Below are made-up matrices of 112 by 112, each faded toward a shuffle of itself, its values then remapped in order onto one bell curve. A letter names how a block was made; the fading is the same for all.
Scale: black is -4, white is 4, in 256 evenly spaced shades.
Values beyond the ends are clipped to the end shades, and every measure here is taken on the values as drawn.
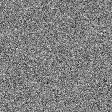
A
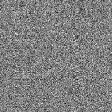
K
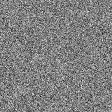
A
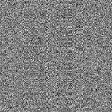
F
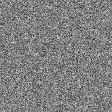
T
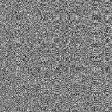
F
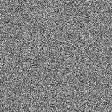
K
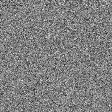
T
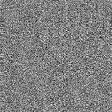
K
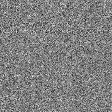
T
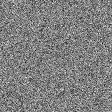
A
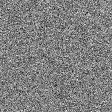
A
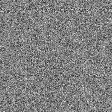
T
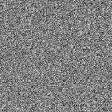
K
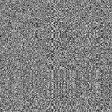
F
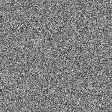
T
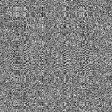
F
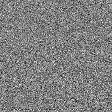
T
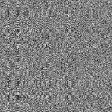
F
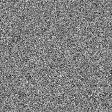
T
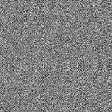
F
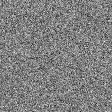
A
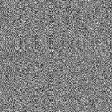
F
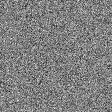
A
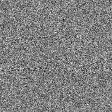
T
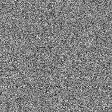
T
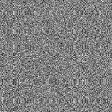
F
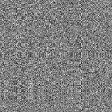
F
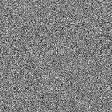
K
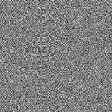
F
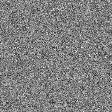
T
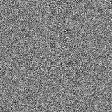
K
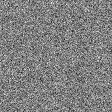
A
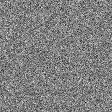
A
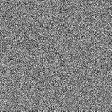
K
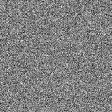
K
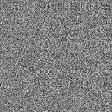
K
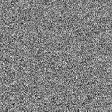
K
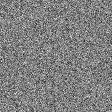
A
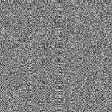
F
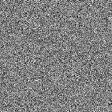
K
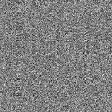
K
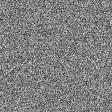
A
